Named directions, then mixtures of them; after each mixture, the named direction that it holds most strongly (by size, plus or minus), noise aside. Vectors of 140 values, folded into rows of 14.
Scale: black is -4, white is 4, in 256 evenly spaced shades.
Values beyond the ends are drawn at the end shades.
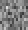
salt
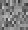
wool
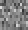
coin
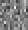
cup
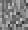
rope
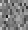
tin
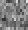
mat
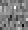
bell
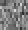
coin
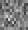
wool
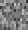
coin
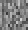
rope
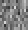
cup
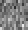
bell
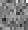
mat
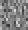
coin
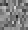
wool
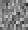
rope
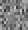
cup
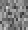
salt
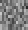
salt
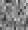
mat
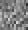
rope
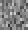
rope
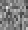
salt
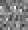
bell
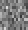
salt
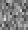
wool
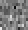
bell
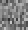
salt
